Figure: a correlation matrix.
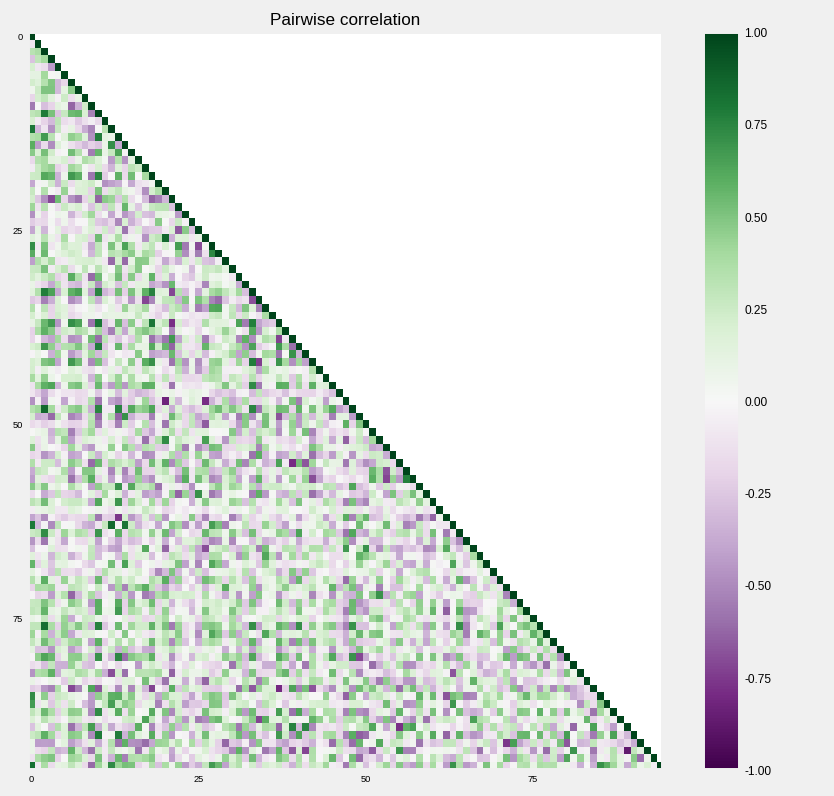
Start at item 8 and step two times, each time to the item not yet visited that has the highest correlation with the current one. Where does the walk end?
57
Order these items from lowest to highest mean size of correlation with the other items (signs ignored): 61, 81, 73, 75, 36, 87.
61, 36, 75, 81, 73, 87
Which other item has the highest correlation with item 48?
2
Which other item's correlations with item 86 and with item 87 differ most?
21
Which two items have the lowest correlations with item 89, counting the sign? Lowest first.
92, 55
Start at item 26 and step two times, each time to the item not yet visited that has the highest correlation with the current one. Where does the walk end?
52
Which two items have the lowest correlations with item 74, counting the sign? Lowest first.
62, 47
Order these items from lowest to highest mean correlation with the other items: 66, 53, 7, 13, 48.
66, 53, 7, 13, 48
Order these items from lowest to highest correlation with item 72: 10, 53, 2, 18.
18, 53, 10, 2
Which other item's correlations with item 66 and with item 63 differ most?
12
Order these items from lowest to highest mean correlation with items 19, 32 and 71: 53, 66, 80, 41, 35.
53, 80, 41, 35, 66
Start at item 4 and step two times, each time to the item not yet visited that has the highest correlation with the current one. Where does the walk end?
39
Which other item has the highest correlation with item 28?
27
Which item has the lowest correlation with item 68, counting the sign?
25
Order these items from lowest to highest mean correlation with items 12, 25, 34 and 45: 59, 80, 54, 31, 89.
89, 80, 31, 54, 59
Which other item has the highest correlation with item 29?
71
